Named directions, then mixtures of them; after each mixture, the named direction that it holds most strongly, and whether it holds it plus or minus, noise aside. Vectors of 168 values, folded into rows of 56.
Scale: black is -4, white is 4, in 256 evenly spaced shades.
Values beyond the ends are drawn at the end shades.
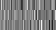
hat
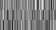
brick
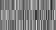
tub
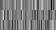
brick, plus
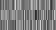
tub, plus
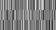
brick, plus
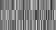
tub, plus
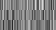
brick, plus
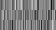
tub, plus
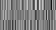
brick, plus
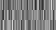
brick, minus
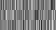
tub, plus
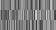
tub, minus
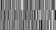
hat, minus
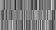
tub, minus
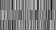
tub, plus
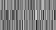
tub, minus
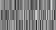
tub, minus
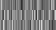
hat, plus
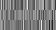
hat, plus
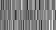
hat, minus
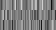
brick, plus
